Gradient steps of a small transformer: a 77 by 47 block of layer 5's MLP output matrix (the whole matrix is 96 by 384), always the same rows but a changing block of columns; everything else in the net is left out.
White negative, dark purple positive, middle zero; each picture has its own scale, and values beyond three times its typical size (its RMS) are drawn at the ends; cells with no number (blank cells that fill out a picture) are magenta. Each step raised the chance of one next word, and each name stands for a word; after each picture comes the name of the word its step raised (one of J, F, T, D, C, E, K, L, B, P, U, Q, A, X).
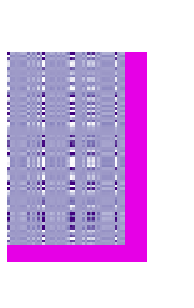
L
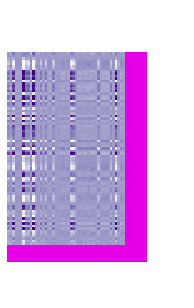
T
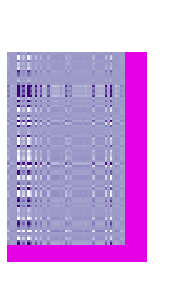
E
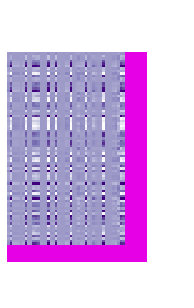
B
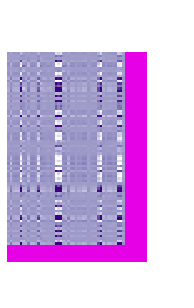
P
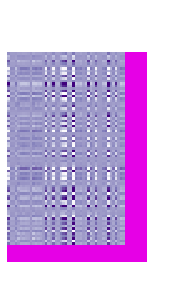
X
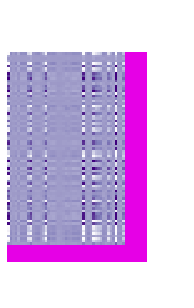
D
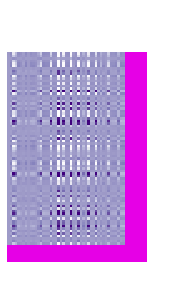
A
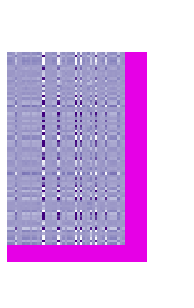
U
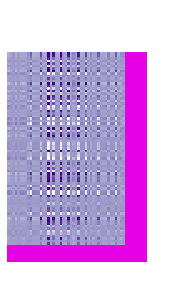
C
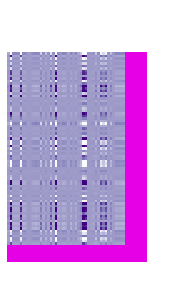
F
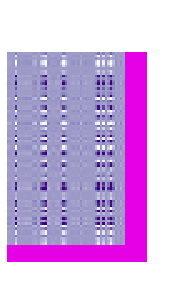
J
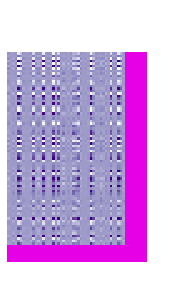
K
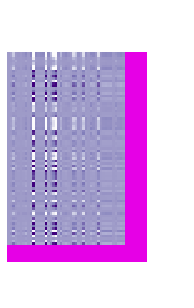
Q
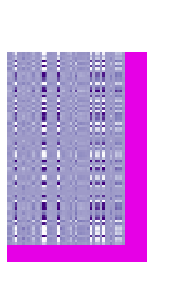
D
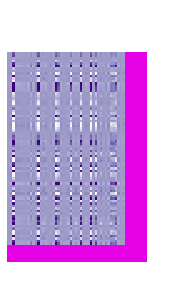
B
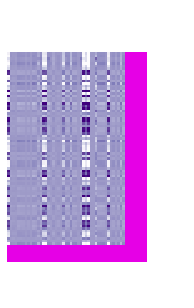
A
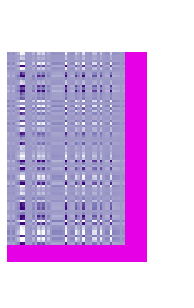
D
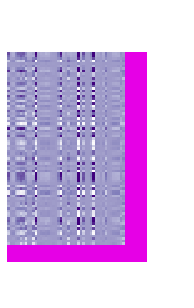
C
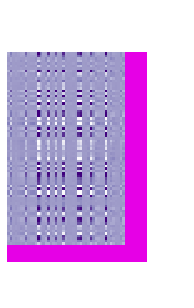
C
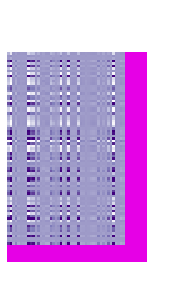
K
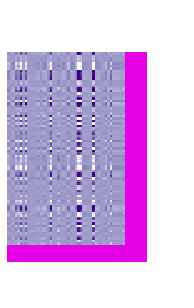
T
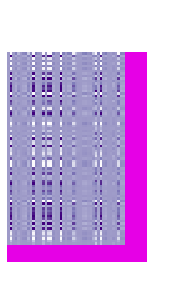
F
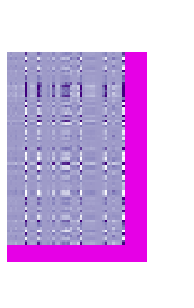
E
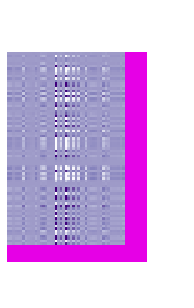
X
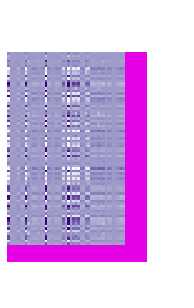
X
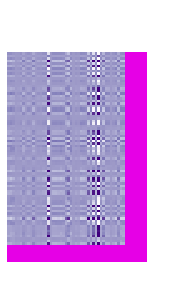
K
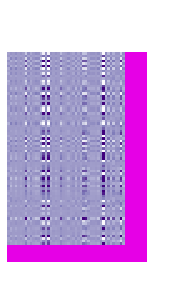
K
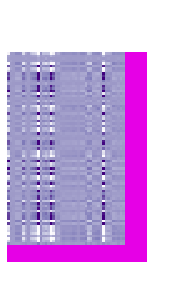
D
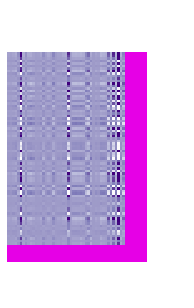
C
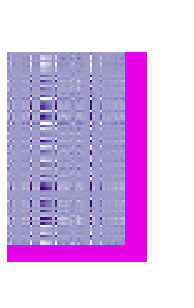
J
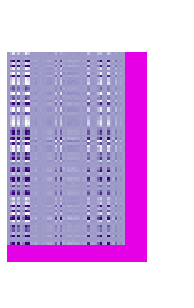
K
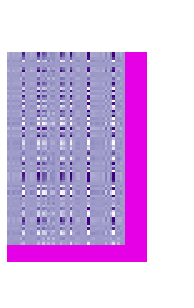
C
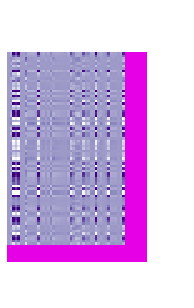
C
